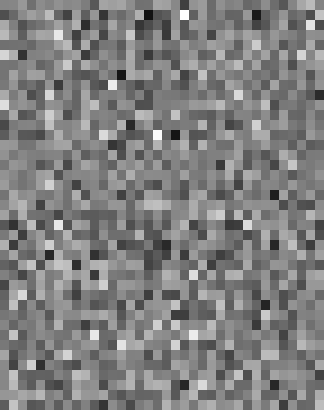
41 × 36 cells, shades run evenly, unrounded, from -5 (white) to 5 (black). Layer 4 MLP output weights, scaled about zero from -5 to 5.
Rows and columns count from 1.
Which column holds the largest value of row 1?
21
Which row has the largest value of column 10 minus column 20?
33
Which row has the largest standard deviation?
2
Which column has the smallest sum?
7
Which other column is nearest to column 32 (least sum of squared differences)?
4
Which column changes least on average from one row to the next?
34
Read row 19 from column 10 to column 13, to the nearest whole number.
0 0 1 -1
